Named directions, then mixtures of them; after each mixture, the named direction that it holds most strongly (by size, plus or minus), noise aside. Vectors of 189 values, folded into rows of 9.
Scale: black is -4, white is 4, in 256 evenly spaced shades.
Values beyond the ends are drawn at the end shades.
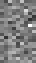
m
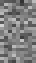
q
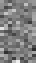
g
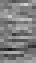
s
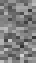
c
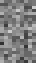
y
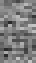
s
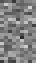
q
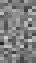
y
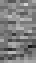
s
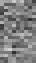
q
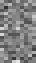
g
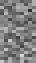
c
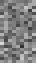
c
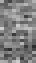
s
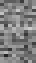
y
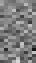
g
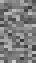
q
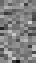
g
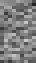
c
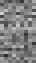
y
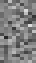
m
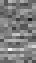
s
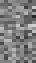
y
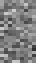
g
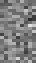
m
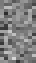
g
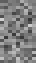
m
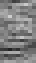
s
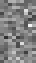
m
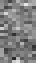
g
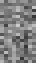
y
